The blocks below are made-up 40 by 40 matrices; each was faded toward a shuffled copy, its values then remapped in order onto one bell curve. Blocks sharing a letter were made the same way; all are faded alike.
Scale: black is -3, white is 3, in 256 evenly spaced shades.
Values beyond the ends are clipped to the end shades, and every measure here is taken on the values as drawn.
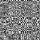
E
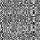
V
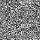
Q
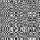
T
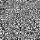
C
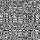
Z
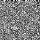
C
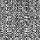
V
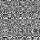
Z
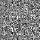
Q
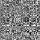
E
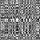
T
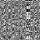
V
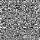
C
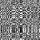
T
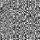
V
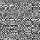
Z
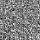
Q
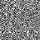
C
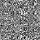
Q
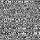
Z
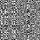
V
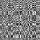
T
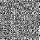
Q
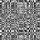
T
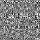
E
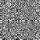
E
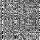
V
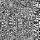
Q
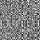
V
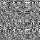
Z
